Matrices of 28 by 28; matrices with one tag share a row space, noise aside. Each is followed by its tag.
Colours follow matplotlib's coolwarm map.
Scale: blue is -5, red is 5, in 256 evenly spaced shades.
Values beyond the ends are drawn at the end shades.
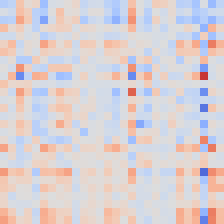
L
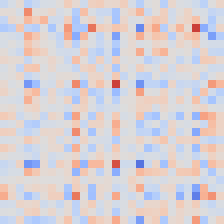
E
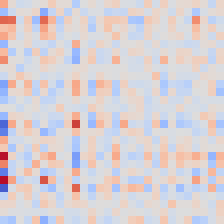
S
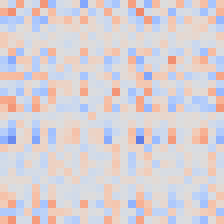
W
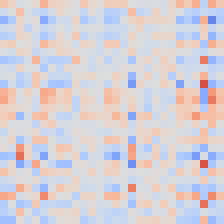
L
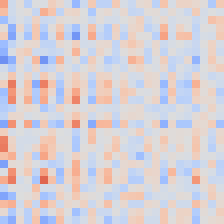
S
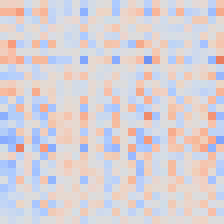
W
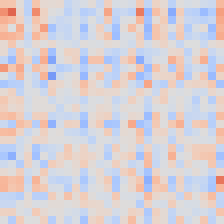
W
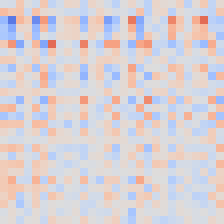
W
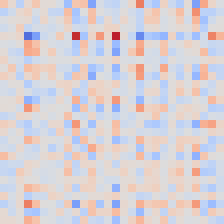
E
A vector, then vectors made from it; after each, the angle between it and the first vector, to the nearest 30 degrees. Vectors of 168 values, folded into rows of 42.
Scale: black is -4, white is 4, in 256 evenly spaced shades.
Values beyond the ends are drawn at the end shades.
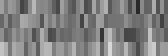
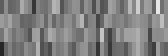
150 degrees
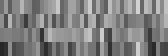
150 degrees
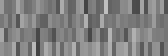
60 degrees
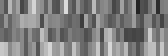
30 degrees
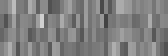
90 degrees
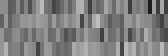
60 degrees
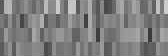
120 degrees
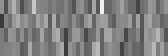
60 degrees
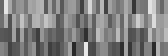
90 degrees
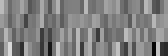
120 degrees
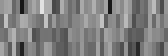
60 degrees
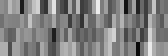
60 degrees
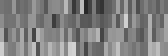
60 degrees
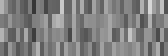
90 degrees
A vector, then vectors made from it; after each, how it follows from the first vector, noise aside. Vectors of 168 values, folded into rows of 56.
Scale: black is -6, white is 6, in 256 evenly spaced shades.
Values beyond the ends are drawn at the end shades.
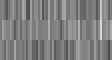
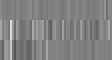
reversed, partly zeroed.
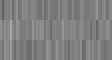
reversed, shrunk.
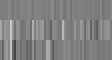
reversed, partly zeroed.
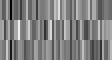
wrapped around, negated, scaled up.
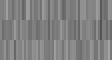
negated, shrunk.
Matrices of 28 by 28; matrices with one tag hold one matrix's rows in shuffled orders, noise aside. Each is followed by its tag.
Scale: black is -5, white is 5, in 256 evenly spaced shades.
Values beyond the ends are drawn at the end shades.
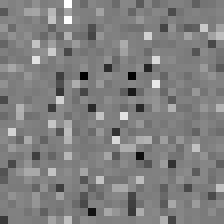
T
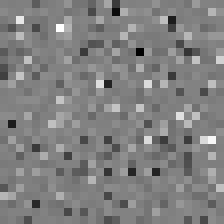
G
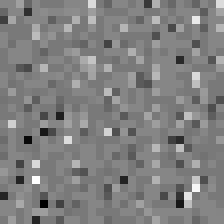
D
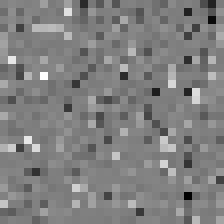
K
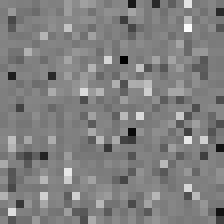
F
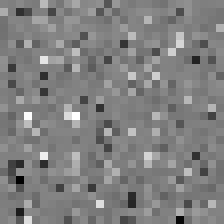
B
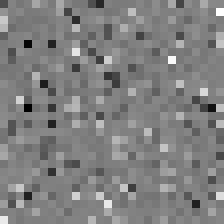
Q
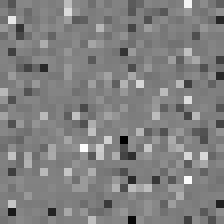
F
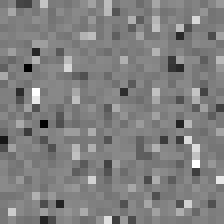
D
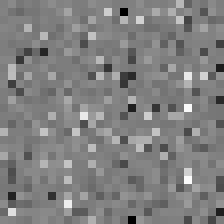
F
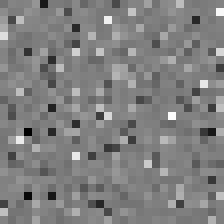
Q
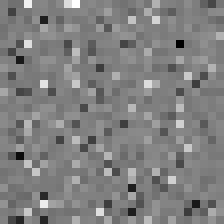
B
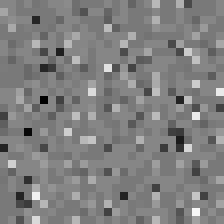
D
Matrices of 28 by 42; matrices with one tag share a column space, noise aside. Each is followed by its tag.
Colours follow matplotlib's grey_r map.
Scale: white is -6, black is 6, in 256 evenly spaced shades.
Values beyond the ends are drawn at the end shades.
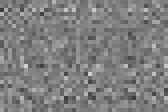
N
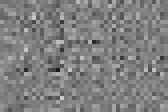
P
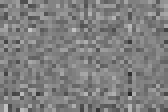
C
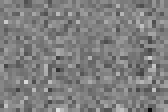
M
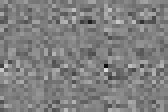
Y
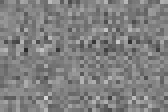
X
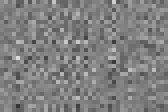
P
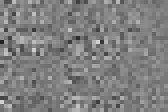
X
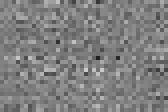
P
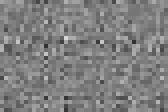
X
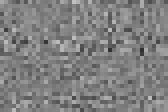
X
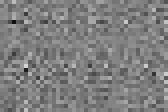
Y
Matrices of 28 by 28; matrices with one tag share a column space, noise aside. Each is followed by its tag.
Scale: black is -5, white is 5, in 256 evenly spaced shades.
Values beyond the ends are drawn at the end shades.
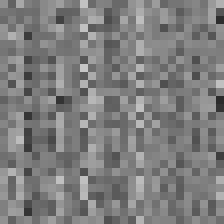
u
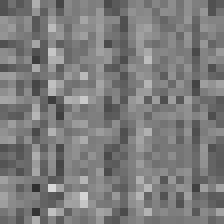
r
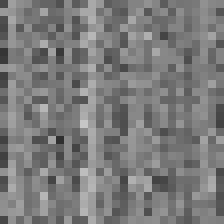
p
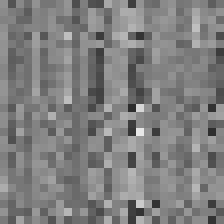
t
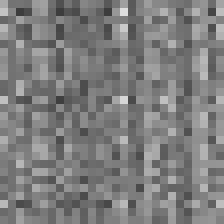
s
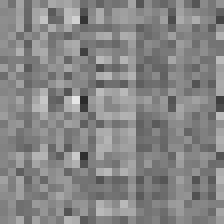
u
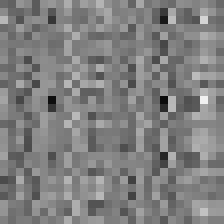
u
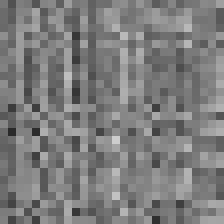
t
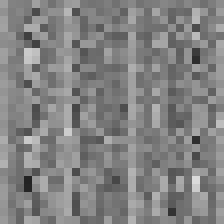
p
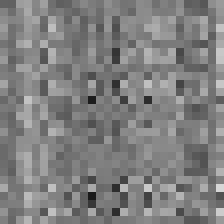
r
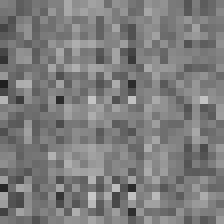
r
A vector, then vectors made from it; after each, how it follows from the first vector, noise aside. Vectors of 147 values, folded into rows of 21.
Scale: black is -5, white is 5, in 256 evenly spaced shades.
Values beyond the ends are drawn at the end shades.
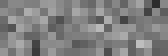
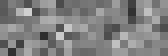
reversed.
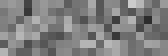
wrapped around.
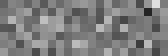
sign-scrambled.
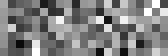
negated, scaled up.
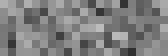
wrapped around.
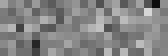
sign-scrambled.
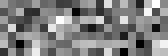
negated, scaled up.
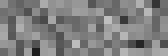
sign-scrambled.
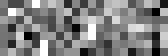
wrapped around, negated, scaled up.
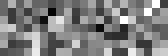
negated, scaled up.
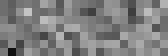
reversed.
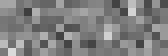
reversed, negated.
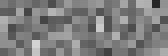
sign-scrambled.
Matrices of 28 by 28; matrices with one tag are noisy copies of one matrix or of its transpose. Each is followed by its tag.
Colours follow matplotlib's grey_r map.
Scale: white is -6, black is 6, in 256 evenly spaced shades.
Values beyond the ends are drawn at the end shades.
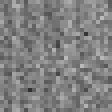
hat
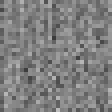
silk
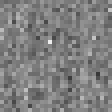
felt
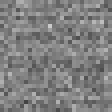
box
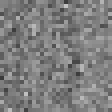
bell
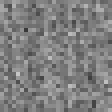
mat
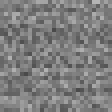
mat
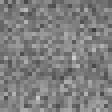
bell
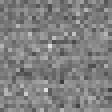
bell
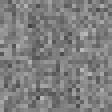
felt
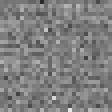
silk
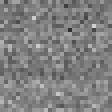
bell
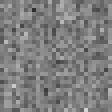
silk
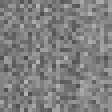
bell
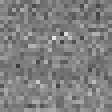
bell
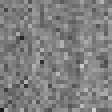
bell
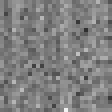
hat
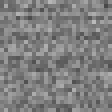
box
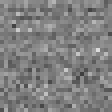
box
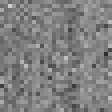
bell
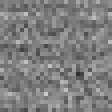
hat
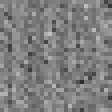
mat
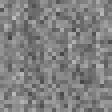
mat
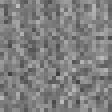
hat
